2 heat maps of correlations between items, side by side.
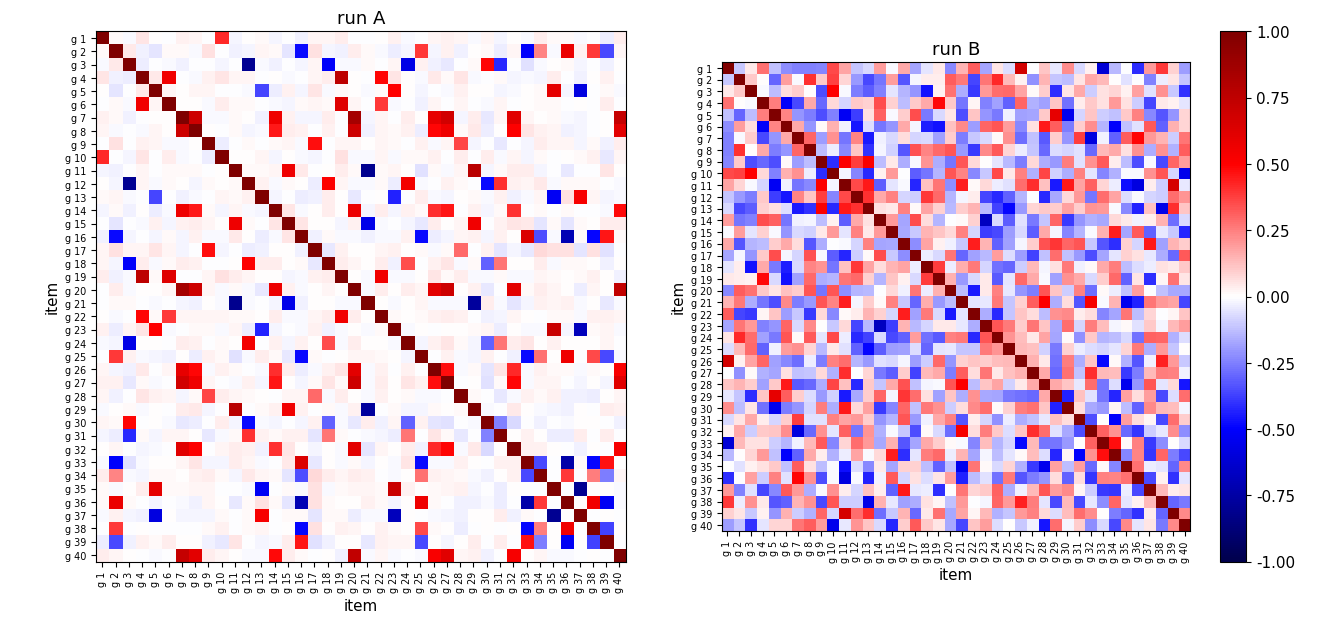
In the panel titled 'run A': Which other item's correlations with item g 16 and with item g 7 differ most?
g 20
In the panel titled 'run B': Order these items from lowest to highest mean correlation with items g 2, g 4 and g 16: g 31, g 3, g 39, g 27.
g 27, g 3, g 39, g 31
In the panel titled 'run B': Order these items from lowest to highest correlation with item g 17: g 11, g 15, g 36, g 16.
g 11, g 16, g 15, g 36
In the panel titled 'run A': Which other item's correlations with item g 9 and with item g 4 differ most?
g 19
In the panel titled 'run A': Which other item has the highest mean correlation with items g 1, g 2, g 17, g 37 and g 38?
g 36
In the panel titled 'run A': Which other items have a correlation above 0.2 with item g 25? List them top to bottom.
g 2, g 34, g 36, g 38
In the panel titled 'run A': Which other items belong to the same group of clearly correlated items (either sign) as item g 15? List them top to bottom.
g 11, g 21, g 29
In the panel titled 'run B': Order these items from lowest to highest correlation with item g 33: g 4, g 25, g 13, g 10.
g 10, g 25, g 4, g 13
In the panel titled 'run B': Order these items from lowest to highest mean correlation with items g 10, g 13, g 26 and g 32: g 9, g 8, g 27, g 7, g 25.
g 7, g 8, g 25, g 9, g 27
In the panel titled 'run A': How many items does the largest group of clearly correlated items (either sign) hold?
8
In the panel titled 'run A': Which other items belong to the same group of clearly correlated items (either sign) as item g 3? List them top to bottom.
g 12, g 18, g 24, g 30, g 31
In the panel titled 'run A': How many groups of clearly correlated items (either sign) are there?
8
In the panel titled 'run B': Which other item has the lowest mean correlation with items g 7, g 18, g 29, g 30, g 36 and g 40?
g 32
